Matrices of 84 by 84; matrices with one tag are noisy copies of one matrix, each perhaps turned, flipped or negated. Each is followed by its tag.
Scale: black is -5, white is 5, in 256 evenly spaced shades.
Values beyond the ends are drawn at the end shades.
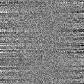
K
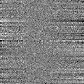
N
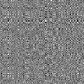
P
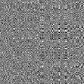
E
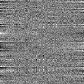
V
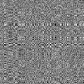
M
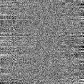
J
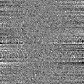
N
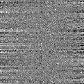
K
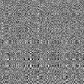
E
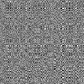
P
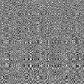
E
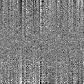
N
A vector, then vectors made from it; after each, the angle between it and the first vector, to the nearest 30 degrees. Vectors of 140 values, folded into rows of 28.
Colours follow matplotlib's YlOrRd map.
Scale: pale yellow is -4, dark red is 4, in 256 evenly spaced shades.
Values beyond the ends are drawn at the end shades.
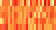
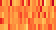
150 degrees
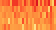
60 degrees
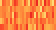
30 degrees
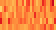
120 degrees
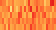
120 degrees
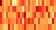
120 degrees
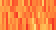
60 degrees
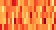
60 degrees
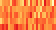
30 degrees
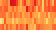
60 degrees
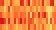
120 degrees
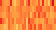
150 degrees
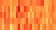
90 degrees
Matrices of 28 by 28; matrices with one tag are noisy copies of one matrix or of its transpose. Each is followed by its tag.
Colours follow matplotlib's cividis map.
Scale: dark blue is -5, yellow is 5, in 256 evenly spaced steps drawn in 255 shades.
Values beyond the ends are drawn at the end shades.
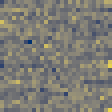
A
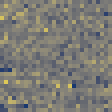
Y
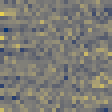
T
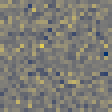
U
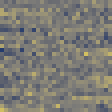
T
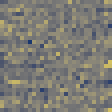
A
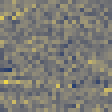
Y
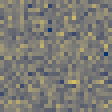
U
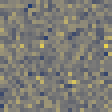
U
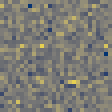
U
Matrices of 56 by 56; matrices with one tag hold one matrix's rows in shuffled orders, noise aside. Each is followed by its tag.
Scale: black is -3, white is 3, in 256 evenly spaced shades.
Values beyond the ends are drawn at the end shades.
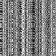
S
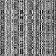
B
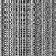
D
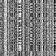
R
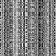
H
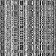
B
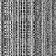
D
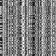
S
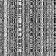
R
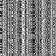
S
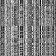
B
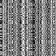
S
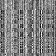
B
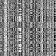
R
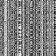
R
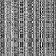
B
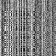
D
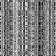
H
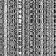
R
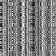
S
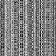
B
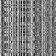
D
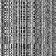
D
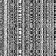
R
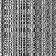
D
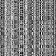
B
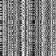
S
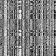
R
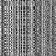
D
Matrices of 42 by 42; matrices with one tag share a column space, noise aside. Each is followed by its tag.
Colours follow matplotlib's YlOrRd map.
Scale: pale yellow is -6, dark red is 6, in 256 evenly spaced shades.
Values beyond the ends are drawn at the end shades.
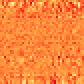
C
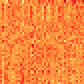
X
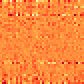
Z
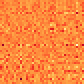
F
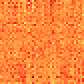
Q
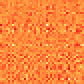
F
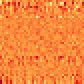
C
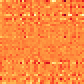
Z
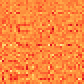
F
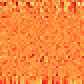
C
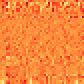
C
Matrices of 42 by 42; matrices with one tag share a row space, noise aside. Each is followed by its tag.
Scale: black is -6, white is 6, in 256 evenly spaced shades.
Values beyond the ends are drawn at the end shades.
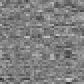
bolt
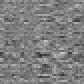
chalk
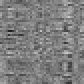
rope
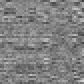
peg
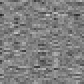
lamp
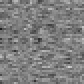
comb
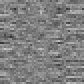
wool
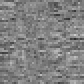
wool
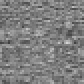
bolt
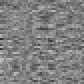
comb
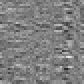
rope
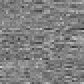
bolt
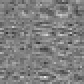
chalk
